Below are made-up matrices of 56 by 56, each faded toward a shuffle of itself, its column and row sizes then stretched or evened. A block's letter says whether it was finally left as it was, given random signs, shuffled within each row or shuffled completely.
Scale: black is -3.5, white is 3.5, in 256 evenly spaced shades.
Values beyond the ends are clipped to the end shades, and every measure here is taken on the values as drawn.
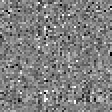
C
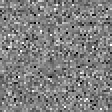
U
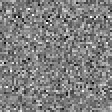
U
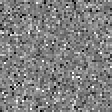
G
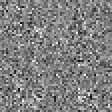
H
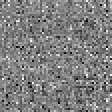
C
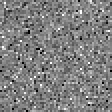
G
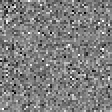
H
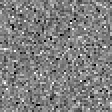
G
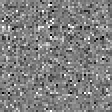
C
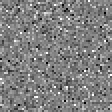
G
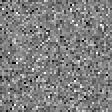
G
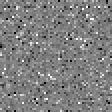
U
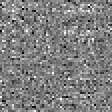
C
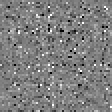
H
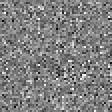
H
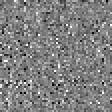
H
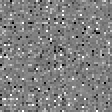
C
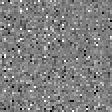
H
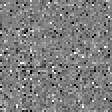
H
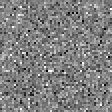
U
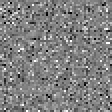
H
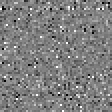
U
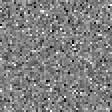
G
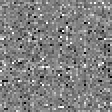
H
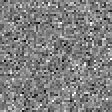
U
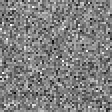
G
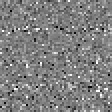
U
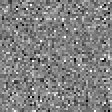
H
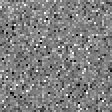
G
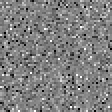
G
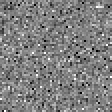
G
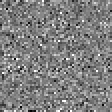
U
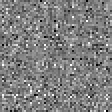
H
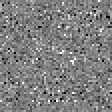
U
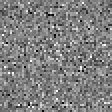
U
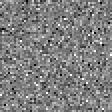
G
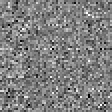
C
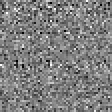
H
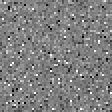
G
